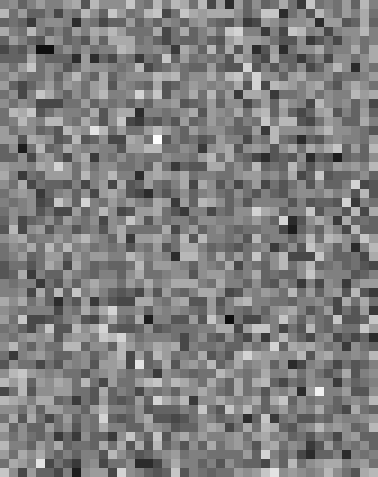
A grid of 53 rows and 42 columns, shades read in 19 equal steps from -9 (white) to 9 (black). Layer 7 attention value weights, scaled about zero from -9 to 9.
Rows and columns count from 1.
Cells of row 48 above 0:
18
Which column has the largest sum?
34
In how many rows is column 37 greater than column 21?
25
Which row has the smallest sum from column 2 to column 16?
38
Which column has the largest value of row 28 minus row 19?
40
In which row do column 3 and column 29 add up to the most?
6
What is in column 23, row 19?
3
